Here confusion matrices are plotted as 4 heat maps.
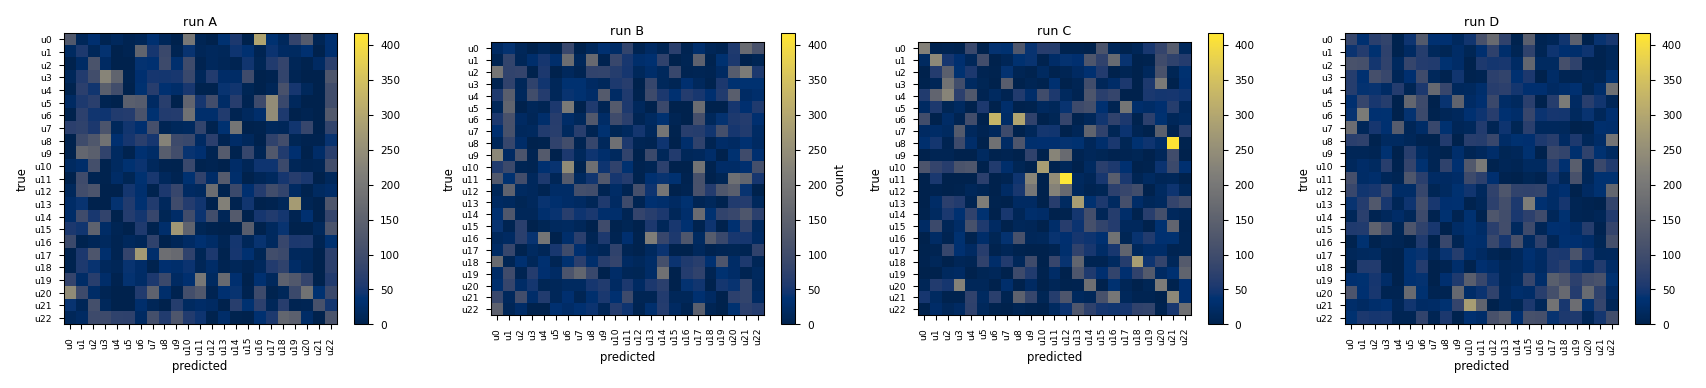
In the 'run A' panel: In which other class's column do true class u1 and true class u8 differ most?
u3
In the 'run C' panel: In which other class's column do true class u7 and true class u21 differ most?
u16
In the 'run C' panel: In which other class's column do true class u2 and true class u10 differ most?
u0
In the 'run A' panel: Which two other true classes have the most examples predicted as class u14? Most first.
u7, u12
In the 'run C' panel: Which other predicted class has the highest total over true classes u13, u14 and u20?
u3
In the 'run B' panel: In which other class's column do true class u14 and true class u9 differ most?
u0
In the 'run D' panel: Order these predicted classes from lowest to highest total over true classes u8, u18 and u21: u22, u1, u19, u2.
u2, u1, u22, u19
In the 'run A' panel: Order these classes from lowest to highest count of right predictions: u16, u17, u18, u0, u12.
u16, u18, u17, u0, u12
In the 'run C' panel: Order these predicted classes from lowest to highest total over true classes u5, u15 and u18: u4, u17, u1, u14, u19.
u19, u4, u1, u14, u17
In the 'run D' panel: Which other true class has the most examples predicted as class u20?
u19
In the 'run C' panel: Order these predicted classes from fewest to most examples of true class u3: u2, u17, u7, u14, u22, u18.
u18, u22, u17, u14, u7, u2
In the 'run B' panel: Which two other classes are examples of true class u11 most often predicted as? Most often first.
u20, u21
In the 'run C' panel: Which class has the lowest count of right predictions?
u5
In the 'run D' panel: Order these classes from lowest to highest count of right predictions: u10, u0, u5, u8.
u8, u0, u10, u5
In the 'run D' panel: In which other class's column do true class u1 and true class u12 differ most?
u22
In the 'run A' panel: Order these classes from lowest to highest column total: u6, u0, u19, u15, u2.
u15, u0, u19, u6, u2
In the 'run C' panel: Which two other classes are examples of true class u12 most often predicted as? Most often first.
u11, u9
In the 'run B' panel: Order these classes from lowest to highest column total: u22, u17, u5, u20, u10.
u5, u22, u10, u20, u17
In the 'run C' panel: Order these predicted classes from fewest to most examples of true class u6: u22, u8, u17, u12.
u22, u17, u12, u8
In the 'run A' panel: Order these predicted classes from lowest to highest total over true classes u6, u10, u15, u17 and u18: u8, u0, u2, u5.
u0, u5, u8, u2
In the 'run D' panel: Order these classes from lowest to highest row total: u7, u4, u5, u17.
u17, u7, u4, u5
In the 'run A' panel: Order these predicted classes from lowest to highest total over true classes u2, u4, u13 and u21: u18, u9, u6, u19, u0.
u0, u6, u9, u18, u19
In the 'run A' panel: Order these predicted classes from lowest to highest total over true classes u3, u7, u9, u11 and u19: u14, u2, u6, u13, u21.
u21, u6, u14, u2, u13
